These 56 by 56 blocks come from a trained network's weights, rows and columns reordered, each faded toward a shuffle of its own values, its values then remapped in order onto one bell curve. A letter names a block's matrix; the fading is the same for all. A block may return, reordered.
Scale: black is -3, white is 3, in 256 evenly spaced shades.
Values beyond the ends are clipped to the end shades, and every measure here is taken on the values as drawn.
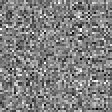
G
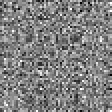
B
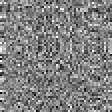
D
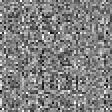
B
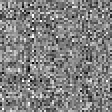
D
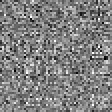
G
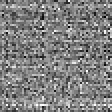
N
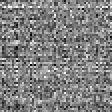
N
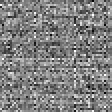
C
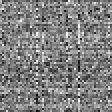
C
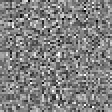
D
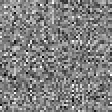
D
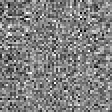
B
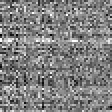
N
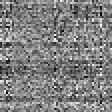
C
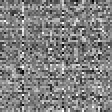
C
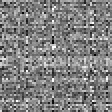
C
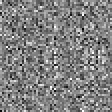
D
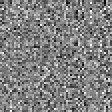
D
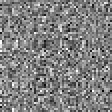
B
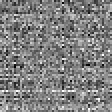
N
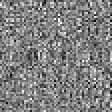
D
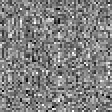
D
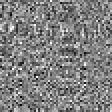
B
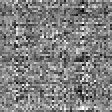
N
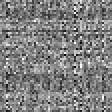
C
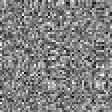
G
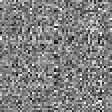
D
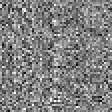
B
